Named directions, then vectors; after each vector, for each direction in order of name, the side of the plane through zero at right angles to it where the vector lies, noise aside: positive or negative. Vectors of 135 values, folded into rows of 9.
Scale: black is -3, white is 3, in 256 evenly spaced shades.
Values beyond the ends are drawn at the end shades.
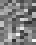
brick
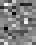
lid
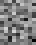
negative, negative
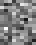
negative, negative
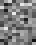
negative, negative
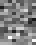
positive, positive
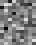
positive, positive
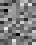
negative, negative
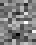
negative, positive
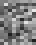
negative, positive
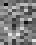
positive, negative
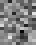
positive, positive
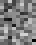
negative, negative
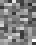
positive, positive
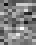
positive, negative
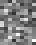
positive, positive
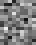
negative, negative
